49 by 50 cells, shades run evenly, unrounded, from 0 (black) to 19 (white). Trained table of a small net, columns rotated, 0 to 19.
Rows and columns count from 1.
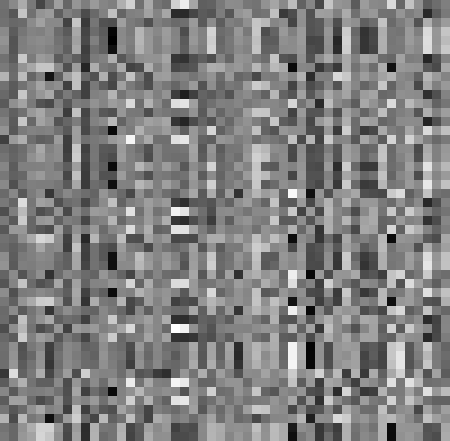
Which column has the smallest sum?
10
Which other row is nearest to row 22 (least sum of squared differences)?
31
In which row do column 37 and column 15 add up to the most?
16
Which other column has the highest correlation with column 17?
47
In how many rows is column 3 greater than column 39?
18
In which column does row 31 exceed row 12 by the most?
36
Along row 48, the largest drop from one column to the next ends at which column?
44
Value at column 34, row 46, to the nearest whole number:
10
